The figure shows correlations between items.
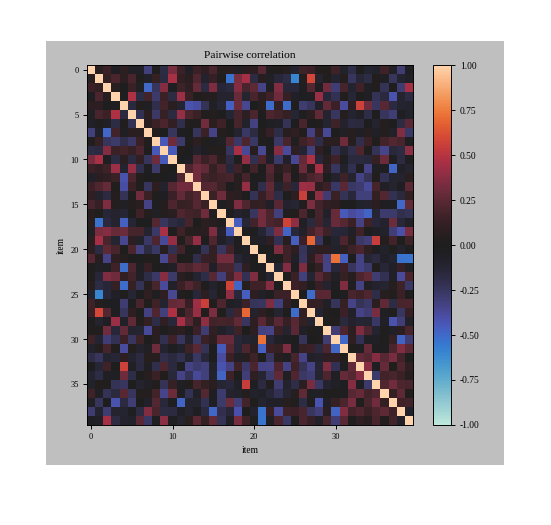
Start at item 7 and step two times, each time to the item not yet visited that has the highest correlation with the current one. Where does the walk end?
31
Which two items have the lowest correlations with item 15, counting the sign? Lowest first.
38, 7
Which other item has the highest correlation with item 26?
14
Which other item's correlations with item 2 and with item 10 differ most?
9
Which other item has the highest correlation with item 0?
10
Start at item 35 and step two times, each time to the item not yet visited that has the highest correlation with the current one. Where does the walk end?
27
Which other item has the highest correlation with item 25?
17
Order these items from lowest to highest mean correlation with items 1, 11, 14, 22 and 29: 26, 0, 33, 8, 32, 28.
32, 33, 8, 0, 28, 26
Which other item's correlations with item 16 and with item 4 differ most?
33
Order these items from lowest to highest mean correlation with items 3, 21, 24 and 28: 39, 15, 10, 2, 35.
39, 35, 2, 10, 15
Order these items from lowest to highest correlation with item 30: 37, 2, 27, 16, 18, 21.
2, 18, 27, 37, 16, 21
